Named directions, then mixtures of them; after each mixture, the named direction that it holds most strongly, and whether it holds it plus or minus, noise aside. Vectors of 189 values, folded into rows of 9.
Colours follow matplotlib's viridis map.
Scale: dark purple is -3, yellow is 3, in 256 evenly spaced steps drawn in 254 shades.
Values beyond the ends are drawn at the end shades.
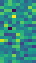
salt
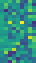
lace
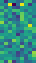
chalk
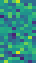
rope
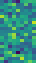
rope, minus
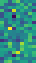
salt, minus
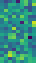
lace, minus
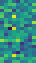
salt, plus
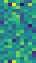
chalk, minus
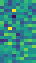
salt, minus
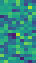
rope, plus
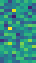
salt, minus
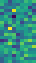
salt, minus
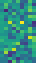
lace, plus
